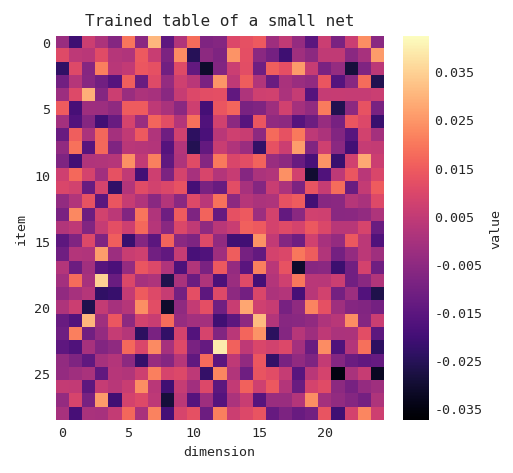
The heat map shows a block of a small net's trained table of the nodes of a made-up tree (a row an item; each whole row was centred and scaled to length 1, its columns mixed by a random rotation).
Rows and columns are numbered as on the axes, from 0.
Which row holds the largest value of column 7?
0
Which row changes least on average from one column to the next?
14
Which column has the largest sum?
7
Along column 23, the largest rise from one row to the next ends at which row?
28
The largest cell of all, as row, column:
23, 12
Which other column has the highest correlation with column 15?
22
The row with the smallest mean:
24
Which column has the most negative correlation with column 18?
15
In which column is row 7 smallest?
10
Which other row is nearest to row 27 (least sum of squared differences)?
18
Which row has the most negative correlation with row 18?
6
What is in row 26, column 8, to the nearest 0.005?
-0.02
